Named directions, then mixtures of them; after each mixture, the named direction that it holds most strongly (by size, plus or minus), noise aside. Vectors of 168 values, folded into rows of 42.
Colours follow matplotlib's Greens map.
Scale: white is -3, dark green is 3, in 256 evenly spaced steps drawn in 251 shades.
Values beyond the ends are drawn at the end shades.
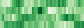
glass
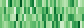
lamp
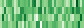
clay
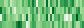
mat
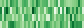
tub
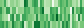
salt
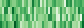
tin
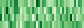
tub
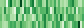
lamp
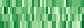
tin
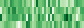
mat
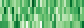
tin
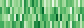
salt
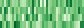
tin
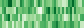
glass
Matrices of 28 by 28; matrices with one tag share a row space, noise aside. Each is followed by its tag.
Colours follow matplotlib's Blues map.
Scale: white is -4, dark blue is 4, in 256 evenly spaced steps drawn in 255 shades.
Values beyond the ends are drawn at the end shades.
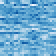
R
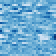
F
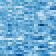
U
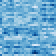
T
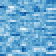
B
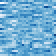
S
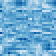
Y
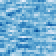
B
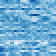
R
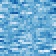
F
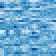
R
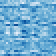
R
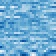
R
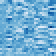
U
